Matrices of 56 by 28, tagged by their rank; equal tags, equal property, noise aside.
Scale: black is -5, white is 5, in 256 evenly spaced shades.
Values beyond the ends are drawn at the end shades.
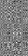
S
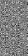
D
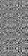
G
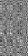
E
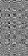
E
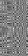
E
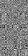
D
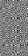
G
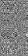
D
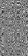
D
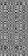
E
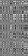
E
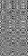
G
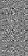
G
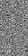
D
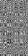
E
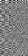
E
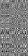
E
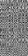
G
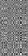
E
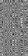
S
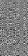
S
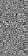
D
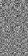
D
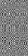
E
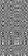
E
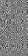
S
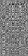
S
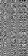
S
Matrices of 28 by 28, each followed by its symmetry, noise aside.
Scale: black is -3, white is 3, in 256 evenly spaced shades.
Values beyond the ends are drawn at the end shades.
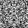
mirrored left to right.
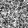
symmetric across the other diagonal.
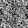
same after a half turn.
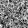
no symmetry.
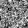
symmetric.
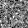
symmetric.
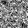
same after a half turn.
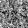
no symmetry.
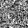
no symmetry.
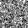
no symmetry.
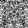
mirrored left to right.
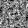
same after a half turn.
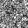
symmetric.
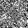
symmetric.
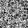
symmetric across the other diagonal.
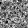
no symmetry.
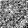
symmetric.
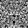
mirrored left to right.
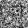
symmetric across the other diagonal.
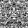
mirrored left to right.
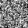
symmetric.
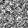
symmetric.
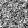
symmetric.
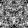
mirrored left to right.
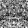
mirrored left to right.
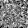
symmetric across the other diagonal.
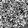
symmetric.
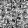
same after a half turn.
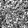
no symmetry.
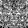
mirrored left to right.
